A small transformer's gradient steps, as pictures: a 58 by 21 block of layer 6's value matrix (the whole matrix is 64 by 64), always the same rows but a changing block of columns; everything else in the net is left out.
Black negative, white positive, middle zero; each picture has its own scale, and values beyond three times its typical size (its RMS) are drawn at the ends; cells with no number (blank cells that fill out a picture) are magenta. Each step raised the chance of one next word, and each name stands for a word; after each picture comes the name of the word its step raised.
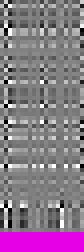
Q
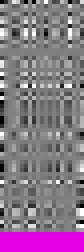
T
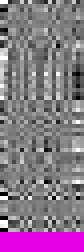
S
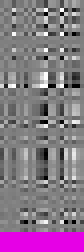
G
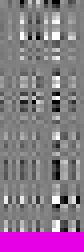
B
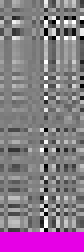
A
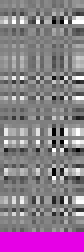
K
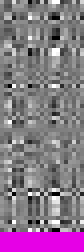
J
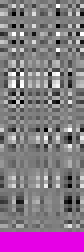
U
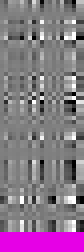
B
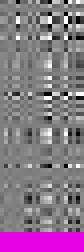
K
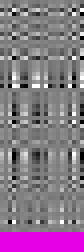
G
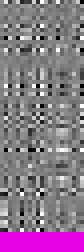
G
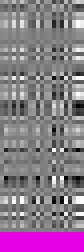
B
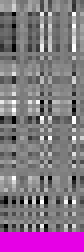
B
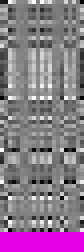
S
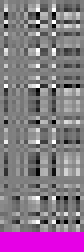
J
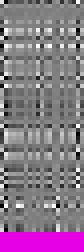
T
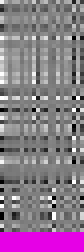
S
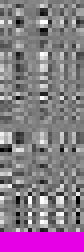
K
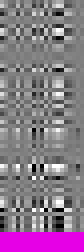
Q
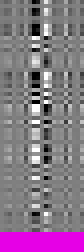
G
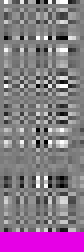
J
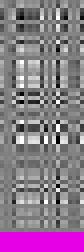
U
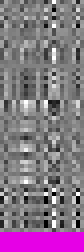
B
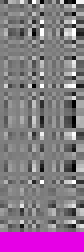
T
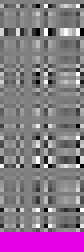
Q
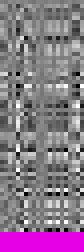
T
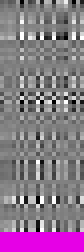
B
